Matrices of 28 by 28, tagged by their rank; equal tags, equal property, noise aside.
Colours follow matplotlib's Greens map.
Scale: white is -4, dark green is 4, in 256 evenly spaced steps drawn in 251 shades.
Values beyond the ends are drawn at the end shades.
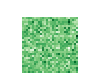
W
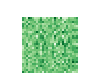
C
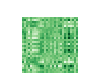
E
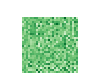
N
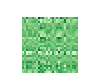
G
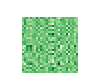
G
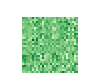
C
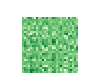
C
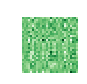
C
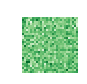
W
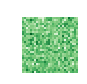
W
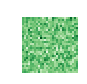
W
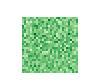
W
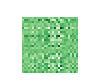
G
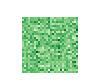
N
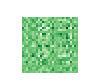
G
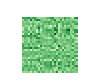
C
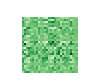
C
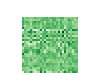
G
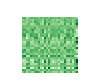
E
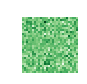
N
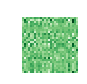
G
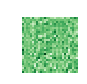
C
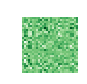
C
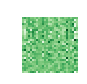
G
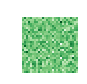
N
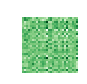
E
